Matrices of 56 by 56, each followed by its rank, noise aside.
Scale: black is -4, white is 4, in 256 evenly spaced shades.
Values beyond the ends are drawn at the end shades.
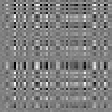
one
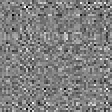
six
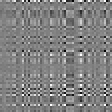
one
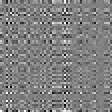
two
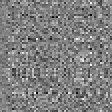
six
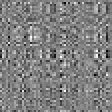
four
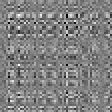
three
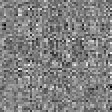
six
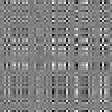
one
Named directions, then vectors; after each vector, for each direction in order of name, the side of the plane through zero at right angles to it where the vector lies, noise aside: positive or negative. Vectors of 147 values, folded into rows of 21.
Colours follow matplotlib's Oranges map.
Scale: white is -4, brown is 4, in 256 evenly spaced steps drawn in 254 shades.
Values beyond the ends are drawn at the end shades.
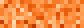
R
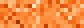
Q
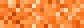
positive, negative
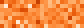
negative, negative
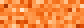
positive, positive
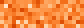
negative, negative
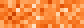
positive, negative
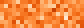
negative, negative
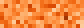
positive, positive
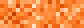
positive, negative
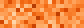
negative, positive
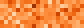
negative, positive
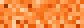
positive, positive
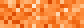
positive, negative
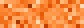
positive, positive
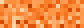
positive, positive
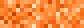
positive, negative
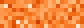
negative, negative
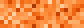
negative, positive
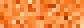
positive, positive
